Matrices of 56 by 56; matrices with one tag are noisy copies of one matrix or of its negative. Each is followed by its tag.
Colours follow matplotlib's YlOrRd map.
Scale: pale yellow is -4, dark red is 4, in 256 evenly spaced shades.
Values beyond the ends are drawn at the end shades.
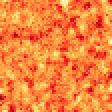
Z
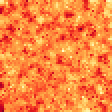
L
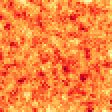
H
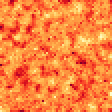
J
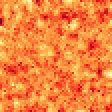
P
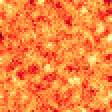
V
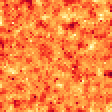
P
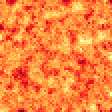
J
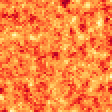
Z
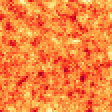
H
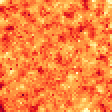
L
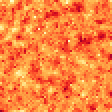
J
